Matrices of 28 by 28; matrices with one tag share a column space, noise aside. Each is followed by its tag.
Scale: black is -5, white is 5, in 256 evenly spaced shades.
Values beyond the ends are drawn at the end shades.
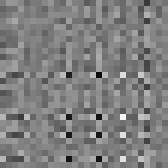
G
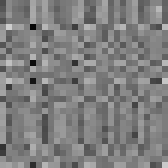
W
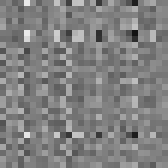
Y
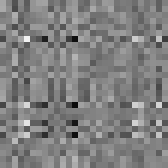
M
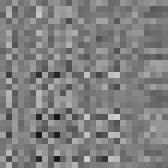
G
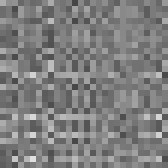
G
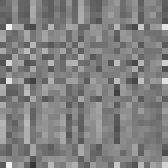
W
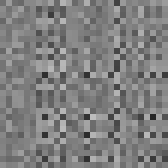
G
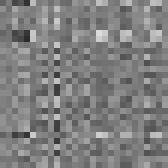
Y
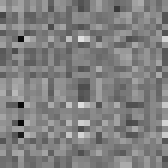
M
